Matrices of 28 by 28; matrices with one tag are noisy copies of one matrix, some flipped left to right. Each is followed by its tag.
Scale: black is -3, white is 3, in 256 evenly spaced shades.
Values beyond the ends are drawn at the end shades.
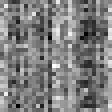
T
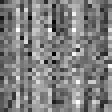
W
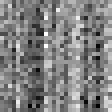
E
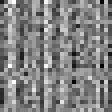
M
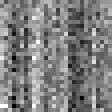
E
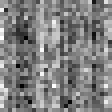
T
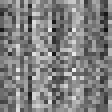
W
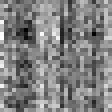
T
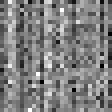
M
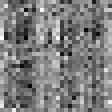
T
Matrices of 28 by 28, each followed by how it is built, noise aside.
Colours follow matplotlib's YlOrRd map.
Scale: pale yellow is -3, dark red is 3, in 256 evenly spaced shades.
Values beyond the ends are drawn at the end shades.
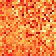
upper triangular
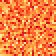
noise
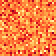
noise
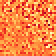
upper triangular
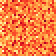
repeating rows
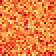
noise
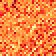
Hankel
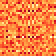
low rank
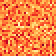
blocks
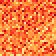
Hankel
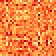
low rank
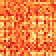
blocks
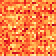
blocks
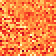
lower triangular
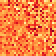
upper triangular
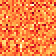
low rank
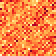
Hankel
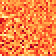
lower triangular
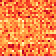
blocks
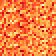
repeating rows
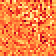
upper triangular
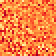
lower triangular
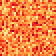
repeating rows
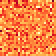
low rank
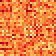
low rank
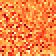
lower triangular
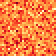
noise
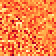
lower triangular
